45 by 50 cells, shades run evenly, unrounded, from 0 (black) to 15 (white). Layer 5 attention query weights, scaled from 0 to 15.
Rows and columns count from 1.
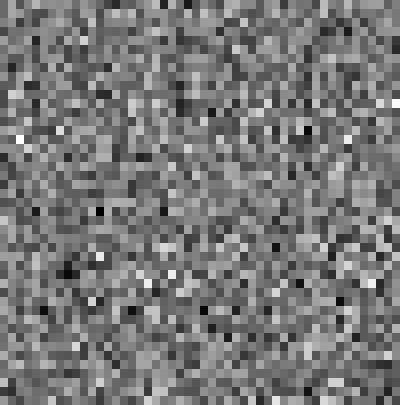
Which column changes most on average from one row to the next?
45
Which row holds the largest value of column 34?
12
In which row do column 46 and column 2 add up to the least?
44
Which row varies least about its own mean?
42
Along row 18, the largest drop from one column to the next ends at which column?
15
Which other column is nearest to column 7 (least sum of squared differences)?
32
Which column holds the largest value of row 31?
22
